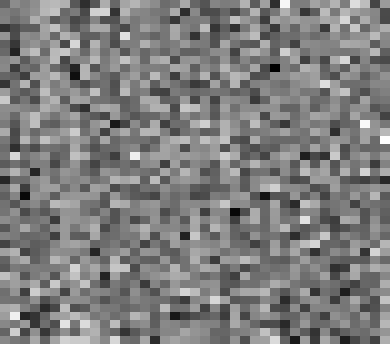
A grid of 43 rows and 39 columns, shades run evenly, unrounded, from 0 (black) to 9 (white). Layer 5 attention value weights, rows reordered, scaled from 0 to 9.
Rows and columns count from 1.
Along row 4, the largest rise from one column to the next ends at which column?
34
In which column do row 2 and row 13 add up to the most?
6
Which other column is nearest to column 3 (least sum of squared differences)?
33
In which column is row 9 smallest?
28
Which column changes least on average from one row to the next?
5
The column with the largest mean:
7
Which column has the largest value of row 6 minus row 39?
8
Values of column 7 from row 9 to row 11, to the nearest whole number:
3 5 5
